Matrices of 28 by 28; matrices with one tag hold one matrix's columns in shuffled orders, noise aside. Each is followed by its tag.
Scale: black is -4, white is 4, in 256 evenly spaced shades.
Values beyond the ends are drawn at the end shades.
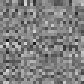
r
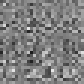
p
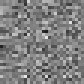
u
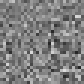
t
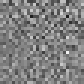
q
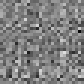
p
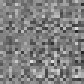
p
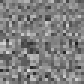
t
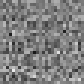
t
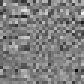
q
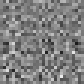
t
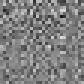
q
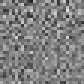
q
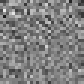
q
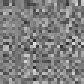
r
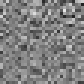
q
